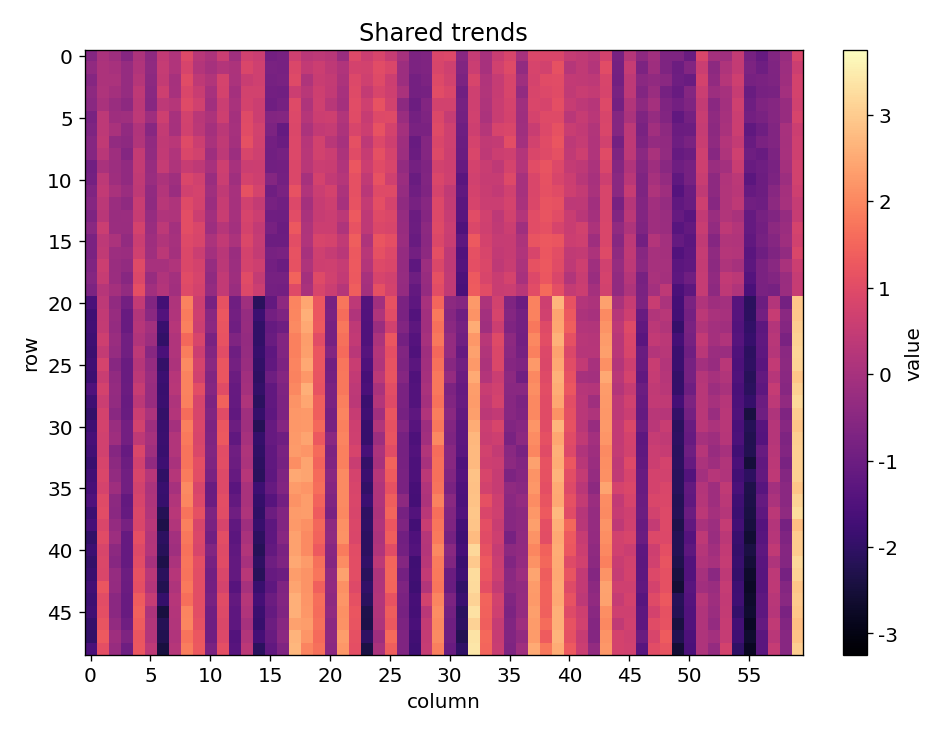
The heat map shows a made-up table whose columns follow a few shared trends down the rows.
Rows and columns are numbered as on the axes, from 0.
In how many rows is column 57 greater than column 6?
29
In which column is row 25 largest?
59
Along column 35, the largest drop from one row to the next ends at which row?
20
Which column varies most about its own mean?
14
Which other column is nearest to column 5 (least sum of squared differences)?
28
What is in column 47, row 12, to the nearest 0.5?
0
